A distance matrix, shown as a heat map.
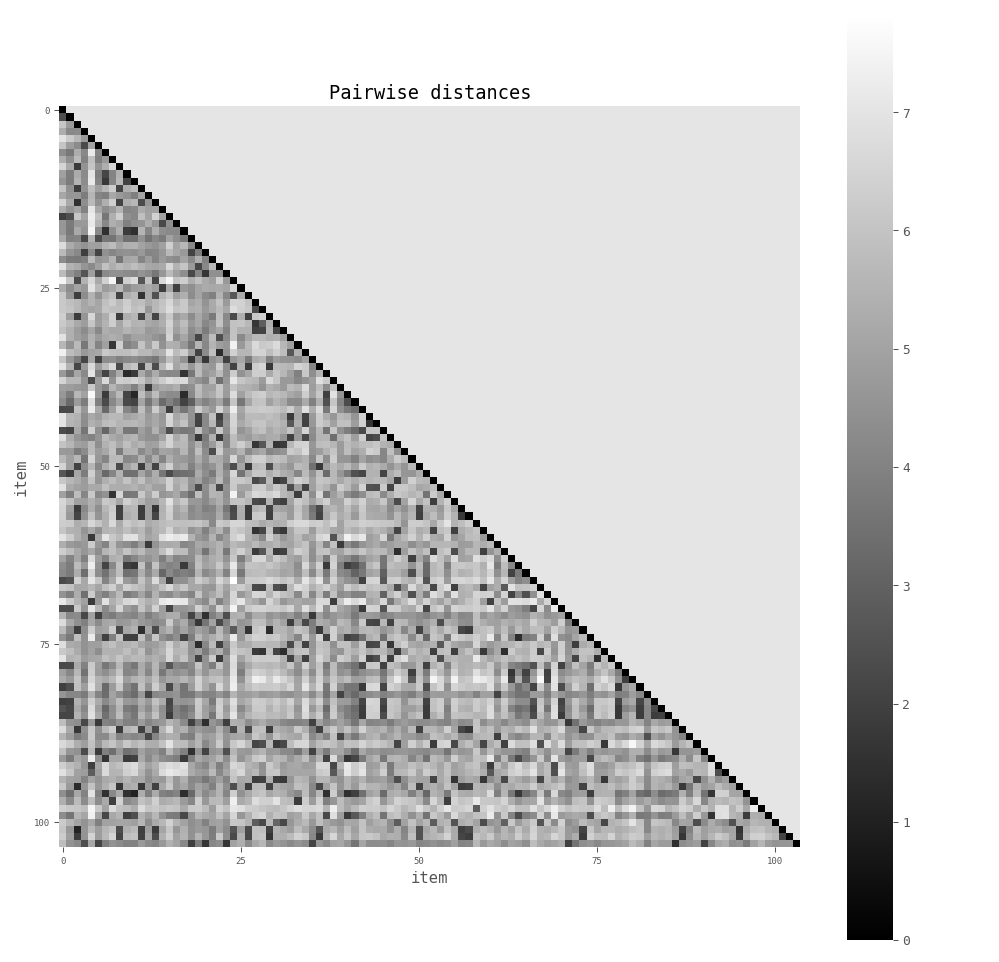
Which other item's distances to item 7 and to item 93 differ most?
54
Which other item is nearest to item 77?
75
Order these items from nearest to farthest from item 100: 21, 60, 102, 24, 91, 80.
60, 21, 91, 102, 24, 80
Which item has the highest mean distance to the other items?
98
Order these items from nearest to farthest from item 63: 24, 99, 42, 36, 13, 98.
99, 42, 13, 36, 24, 98
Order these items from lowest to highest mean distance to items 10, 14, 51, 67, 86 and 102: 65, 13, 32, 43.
65, 13, 32, 43
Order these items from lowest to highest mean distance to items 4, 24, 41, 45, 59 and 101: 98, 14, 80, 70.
14, 70, 80, 98
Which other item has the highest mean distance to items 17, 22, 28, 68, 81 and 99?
24
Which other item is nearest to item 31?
76
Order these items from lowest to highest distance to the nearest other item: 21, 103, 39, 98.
103, 39, 21, 98
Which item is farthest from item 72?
0
